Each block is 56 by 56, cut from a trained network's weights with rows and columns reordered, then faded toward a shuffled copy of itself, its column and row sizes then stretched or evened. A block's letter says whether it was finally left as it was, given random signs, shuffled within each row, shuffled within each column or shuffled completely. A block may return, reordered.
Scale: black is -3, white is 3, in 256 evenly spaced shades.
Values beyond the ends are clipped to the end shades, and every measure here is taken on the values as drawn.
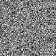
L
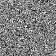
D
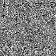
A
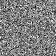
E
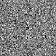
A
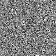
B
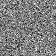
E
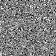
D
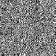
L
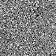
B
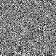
L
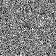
E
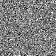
D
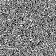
E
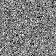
E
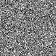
B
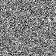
D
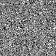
D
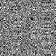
L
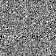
A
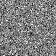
E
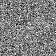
E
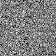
A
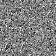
B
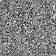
A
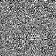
L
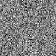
L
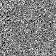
A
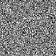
L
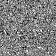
D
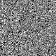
A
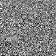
A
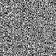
L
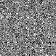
A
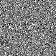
D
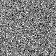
E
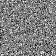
D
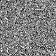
A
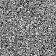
B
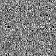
L
